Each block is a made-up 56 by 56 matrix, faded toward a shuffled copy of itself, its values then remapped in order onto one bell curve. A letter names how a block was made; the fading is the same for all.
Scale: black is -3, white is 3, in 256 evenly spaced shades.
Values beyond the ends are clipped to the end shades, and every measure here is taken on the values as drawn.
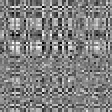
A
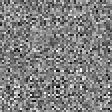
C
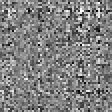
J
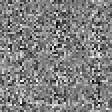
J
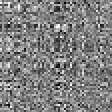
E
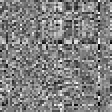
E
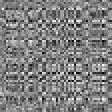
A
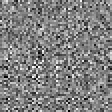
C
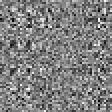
C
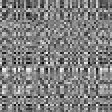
A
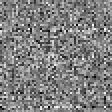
J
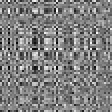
A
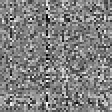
J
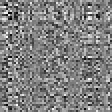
E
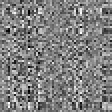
E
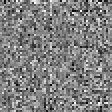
J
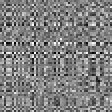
A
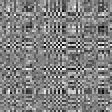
A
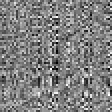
E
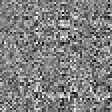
C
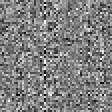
J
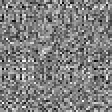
C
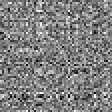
C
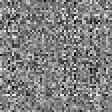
J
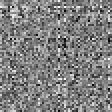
J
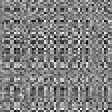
A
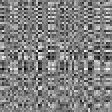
A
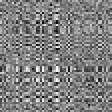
A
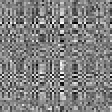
A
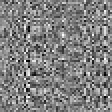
E
